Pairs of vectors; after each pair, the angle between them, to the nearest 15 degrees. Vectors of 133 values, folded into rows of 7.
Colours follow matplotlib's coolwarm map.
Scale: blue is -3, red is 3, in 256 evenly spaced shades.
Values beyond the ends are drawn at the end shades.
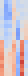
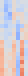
15 degrees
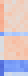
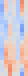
105 degrees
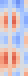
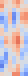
135 degrees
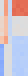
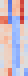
60 degrees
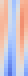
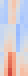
150 degrees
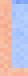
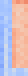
165 degrees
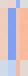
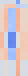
30 degrees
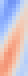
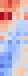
150 degrees
